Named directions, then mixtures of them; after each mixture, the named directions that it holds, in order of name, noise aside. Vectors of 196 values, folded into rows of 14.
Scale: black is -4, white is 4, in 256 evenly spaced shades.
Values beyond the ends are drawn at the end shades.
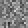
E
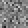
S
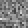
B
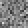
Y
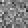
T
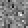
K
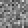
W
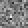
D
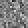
E, W.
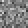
T.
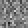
D, E.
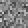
T, Y.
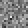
D, S.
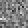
B, D.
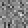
E, K.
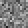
B, W, Y.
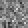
B, E, S.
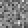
W.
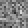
B.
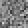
Y.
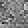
D, Y.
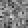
B, D, K.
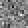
K, Y.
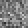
B, E, W.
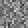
E.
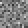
W.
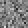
E, S, T.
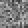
D, W.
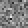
D.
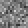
E, T, Y.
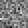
B.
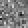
B, K, W.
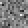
K, Y.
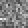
B, S, W.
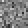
K, T.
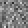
E, S, T.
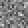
D, K.
